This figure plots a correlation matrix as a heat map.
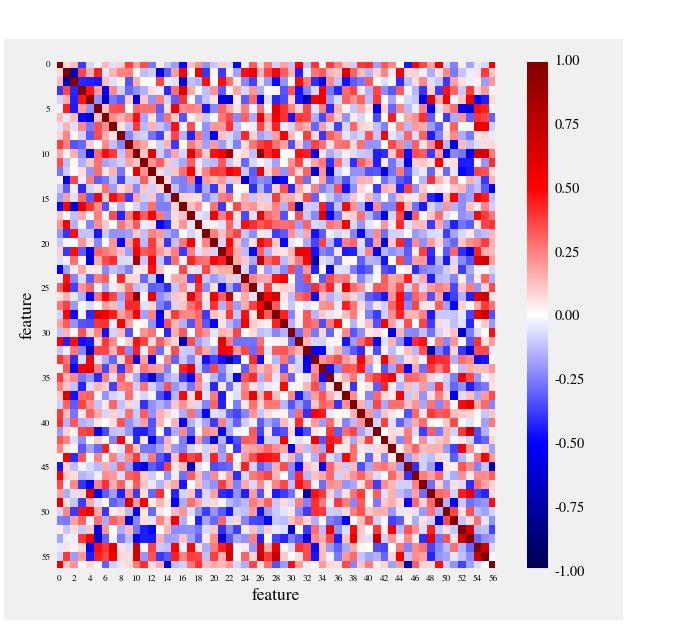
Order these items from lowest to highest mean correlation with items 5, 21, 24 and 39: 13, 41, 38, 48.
41, 48, 13, 38
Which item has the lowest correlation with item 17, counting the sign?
45
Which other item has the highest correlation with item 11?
49
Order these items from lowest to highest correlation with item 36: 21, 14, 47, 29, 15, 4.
15, 4, 21, 47, 14, 29
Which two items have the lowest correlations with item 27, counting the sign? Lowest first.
51, 14
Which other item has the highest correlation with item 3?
16
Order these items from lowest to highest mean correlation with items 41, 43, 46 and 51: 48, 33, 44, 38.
44, 33, 48, 38
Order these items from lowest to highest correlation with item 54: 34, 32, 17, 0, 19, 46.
19, 0, 34, 46, 32, 17
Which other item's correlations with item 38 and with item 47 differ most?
53
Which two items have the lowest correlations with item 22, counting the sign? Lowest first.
33, 4
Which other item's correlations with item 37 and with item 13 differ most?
1
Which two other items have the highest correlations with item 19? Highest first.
2, 23
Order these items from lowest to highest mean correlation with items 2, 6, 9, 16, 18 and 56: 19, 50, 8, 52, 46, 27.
50, 52, 8, 19, 46, 27
